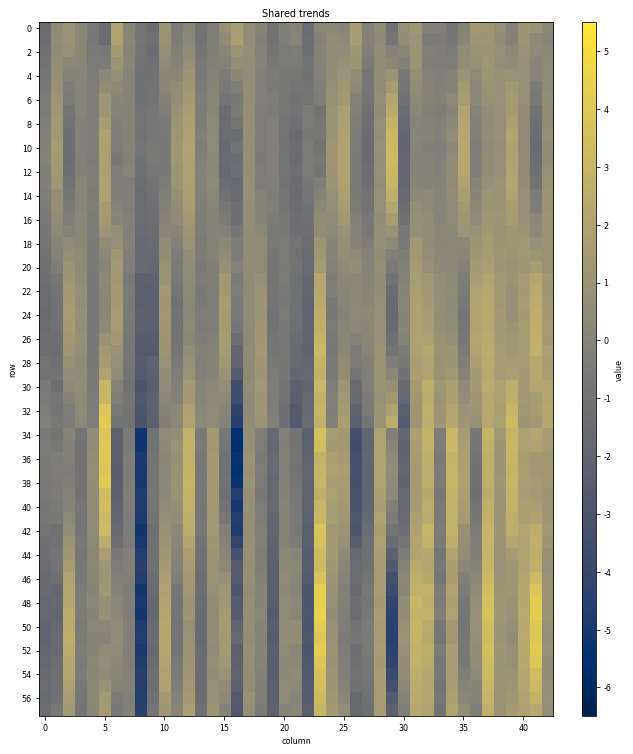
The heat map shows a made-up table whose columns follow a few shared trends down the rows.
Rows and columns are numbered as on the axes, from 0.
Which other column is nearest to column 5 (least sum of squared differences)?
39
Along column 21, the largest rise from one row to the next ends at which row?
34
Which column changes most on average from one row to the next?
29
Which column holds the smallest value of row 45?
8
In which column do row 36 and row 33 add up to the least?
16
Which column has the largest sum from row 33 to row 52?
23
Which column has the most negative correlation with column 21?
13
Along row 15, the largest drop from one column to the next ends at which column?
30
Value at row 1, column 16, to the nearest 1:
2
